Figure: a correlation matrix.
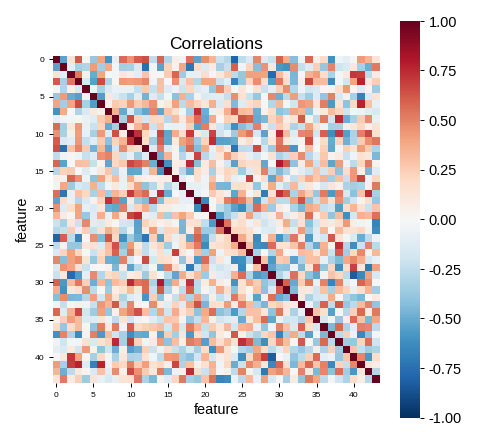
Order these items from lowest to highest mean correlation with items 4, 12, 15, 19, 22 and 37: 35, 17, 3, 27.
17, 3, 35, 27
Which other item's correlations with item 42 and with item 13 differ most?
14
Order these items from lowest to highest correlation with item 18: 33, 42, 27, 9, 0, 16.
16, 27, 9, 33, 0, 42
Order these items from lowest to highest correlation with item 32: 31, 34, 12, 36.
12, 31, 34, 36
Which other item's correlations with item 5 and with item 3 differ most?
41
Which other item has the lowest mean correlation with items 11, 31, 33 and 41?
37
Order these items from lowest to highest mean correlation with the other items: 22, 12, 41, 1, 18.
1, 22, 12, 18, 41
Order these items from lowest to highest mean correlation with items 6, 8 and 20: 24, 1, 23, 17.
24, 1, 17, 23
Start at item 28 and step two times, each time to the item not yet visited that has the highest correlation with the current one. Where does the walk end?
2
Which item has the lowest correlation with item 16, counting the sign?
29
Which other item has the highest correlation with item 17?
43
